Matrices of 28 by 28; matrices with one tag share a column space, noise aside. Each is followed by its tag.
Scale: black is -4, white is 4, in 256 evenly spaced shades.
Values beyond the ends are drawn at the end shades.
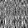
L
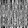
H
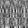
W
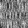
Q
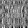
W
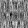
Q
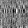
W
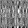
W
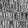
Q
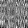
L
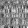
W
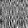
L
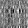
W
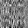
L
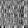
W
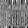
H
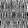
Q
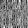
H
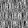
Q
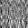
L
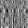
W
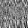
L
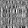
W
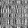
W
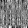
H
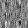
Q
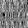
Q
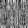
H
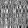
W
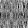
Q
